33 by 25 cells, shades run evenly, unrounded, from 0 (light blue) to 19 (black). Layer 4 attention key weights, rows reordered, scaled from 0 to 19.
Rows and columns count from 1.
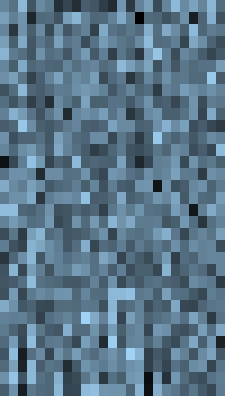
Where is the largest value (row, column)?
2, 16
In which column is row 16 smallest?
1
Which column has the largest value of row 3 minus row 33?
11
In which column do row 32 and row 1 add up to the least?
20
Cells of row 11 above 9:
14
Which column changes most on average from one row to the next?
22
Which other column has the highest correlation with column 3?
17
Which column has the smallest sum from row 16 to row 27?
4
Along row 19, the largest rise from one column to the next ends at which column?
7
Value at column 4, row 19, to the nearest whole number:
9
